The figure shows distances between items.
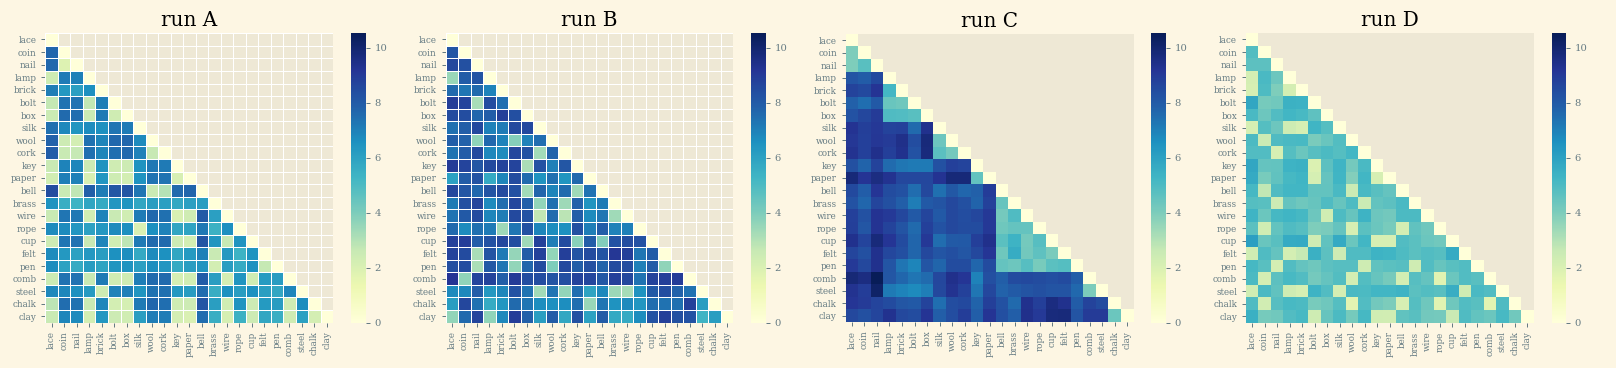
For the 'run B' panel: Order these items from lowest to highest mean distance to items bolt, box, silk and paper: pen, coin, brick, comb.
pen, brick, coin, comb
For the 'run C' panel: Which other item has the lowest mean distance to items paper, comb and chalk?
key
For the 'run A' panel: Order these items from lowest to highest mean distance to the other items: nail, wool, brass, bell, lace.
lace, brass, nail, wool, bell
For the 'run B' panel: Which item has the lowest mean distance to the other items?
steel
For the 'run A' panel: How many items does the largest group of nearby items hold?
11
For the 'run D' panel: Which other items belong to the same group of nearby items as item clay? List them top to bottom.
bolt, key, paper, cup
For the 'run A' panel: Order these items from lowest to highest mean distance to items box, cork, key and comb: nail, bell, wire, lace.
wire, lace, nail, bell
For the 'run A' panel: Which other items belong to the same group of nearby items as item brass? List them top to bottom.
felt, pen
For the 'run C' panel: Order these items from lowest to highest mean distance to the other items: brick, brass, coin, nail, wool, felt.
brass, felt, brick, coin, wool, nail
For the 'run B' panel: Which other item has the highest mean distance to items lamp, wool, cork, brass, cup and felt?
comb
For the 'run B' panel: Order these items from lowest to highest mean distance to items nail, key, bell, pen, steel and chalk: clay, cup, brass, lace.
cup, brass, clay, lace
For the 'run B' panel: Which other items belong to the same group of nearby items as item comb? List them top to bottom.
coin
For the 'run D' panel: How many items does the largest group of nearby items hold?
6
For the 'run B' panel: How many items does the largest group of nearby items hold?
5
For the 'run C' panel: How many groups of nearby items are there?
7
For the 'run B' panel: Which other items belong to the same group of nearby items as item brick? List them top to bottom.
rope
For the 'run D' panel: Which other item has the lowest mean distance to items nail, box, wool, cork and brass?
pen
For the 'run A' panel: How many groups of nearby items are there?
5
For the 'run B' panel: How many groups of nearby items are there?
7
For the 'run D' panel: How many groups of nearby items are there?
5
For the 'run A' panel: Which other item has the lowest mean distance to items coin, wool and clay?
nail
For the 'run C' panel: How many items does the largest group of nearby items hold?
7
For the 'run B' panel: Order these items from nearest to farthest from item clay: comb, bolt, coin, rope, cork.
cork, rope, coin, comb, bolt
